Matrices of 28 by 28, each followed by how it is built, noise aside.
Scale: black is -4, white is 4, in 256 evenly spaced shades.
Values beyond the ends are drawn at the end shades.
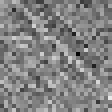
Toeplitz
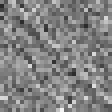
Toeplitz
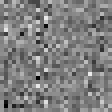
uneven columns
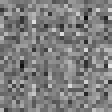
low rank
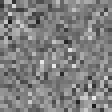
block diagonal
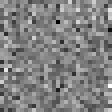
uneven columns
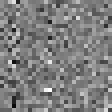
uneven columns
